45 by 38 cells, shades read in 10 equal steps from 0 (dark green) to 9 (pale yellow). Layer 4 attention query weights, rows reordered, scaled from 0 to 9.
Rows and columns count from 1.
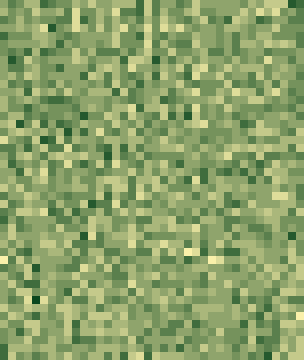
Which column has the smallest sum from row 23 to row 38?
26
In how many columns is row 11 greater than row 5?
10
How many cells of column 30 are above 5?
10
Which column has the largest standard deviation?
4
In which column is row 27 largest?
6
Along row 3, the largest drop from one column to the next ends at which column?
11
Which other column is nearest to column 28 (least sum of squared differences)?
27
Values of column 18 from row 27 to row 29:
7 3 4
